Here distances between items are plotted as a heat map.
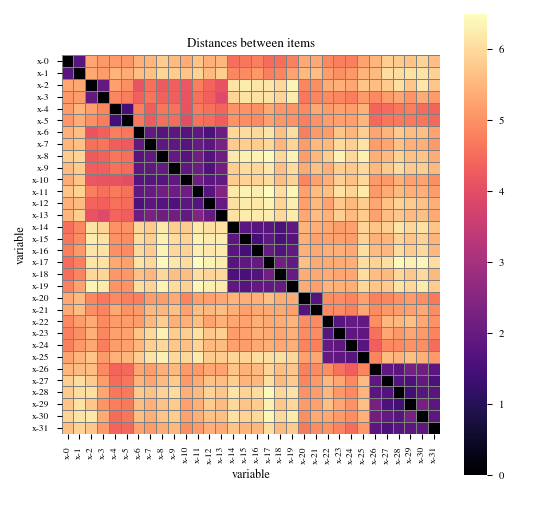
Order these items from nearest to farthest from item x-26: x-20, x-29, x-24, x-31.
x-31, x-29, x-24, x-20
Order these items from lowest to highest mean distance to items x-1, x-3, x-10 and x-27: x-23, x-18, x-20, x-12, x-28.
x-12, x-28, x-20, x-23, x-18
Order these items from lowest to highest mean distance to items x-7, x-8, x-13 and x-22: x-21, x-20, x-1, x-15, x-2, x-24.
x-2, x-24, x-20, x-21, x-1, x-15
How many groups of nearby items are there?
8
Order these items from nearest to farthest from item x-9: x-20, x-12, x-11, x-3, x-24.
x-12, x-11, x-3, x-20, x-24
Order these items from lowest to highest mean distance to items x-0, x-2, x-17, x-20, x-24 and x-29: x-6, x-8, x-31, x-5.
x-31, x-5, x-6, x-8
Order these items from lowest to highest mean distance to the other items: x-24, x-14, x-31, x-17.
x-31, x-24, x-14, x-17
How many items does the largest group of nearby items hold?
8
